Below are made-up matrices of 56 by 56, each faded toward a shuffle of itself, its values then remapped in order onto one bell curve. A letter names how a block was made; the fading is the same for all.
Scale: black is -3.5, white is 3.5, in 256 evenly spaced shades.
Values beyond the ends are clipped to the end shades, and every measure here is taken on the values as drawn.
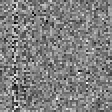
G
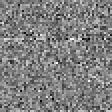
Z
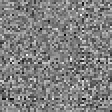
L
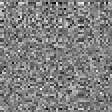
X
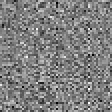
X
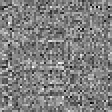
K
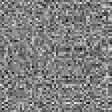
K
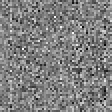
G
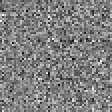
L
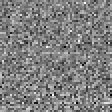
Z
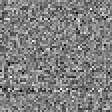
Z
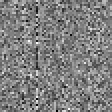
G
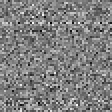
Z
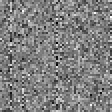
G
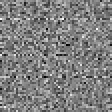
L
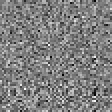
K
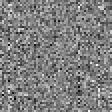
G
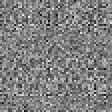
X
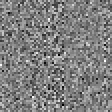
G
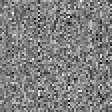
G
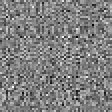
K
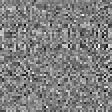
X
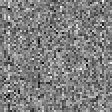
G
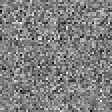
L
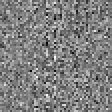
G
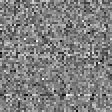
L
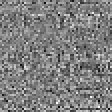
X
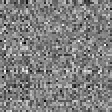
X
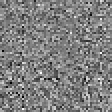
L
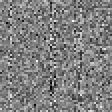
G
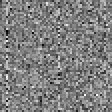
G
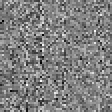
G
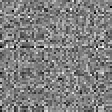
X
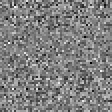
L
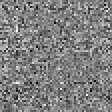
L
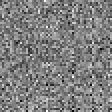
K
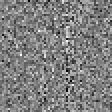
G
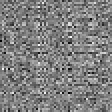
X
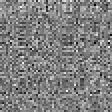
K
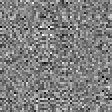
K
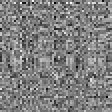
X
